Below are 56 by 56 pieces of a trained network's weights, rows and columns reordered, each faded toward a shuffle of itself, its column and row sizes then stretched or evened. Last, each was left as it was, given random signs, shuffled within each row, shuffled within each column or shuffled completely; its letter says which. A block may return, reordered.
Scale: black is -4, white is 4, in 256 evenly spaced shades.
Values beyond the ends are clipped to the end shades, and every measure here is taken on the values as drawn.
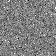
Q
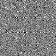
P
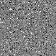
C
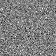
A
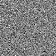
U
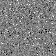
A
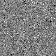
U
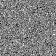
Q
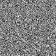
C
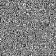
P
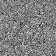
A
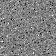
Q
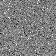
Q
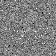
Q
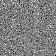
U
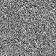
P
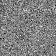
A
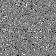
A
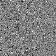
U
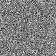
A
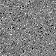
A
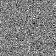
U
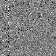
U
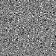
P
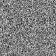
P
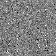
U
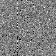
U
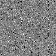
U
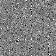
U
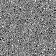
Q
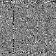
C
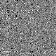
C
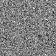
U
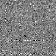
P
